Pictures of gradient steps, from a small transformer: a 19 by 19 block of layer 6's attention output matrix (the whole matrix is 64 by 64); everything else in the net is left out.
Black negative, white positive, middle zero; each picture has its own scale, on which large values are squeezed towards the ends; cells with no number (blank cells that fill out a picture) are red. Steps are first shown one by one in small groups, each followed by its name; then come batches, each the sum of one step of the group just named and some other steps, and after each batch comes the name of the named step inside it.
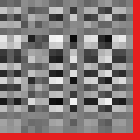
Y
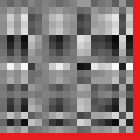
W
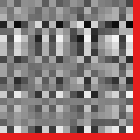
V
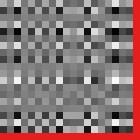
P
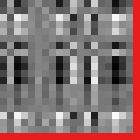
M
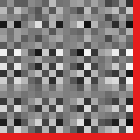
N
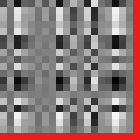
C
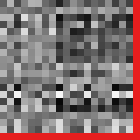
V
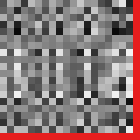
N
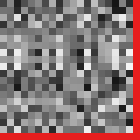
N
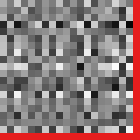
V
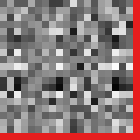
C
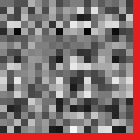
P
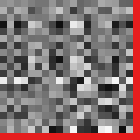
N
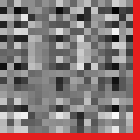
W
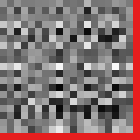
Y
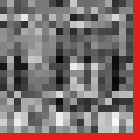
M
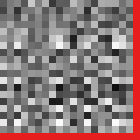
Y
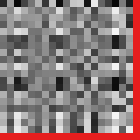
C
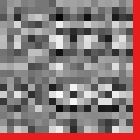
Y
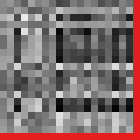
C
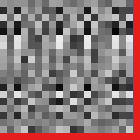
V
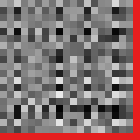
P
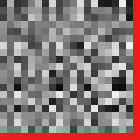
C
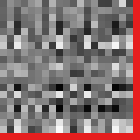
V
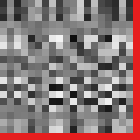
Y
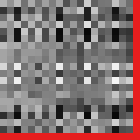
P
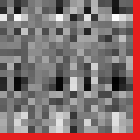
M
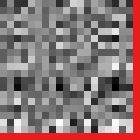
C
